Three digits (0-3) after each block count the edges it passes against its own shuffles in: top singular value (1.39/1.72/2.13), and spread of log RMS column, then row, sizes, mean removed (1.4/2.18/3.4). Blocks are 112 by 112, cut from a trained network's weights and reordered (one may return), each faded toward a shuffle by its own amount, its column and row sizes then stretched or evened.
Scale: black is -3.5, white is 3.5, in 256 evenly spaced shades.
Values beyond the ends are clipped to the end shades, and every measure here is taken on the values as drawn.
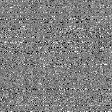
0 0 3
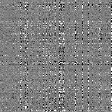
2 3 2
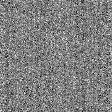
0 1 0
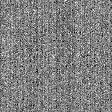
2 0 1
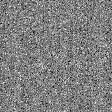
0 0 0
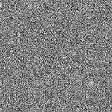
2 1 1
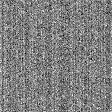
2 0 0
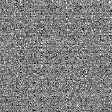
1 2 0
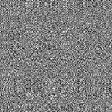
3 1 2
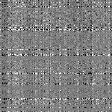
3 2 3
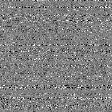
0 1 3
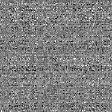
2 2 2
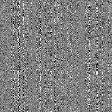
2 3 0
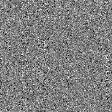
0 2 0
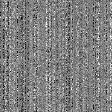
3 3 0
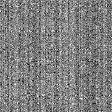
3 0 2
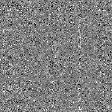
1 2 2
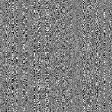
3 3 0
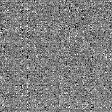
1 2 1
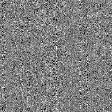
1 2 0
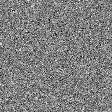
0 0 0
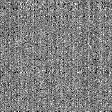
2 0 2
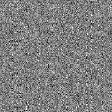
2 2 0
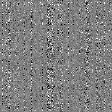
0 3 1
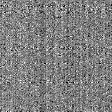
2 0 2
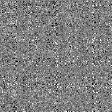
1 2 2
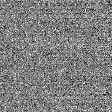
1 1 0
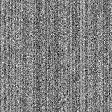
3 0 0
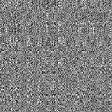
3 2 2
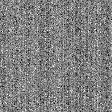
2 1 1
